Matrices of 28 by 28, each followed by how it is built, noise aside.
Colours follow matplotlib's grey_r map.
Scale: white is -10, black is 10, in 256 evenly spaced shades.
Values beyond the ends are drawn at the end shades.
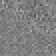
upper triangular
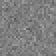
noise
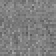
blocks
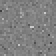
sparse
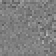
upper triangular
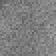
smooth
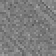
Toeplitz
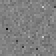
sparse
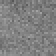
smooth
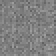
blocks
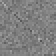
diagonal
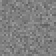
noise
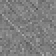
Toeplitz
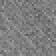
Toeplitz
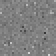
sparse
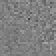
upper triangular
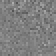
upper triangular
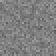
noise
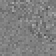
upper triangular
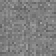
blocks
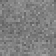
smooth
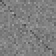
diagonal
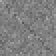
diagonal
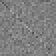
diagonal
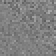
upper triangular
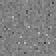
sparse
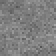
smooth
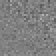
upper triangular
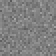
noise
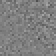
upper triangular
